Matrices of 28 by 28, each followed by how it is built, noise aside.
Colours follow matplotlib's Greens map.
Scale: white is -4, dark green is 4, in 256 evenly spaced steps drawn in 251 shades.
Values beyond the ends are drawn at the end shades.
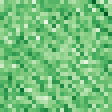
Toeplitz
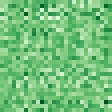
low rank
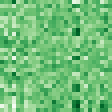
low rank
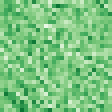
Toeplitz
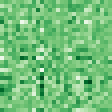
low rank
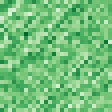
Hankel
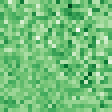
upper triangular
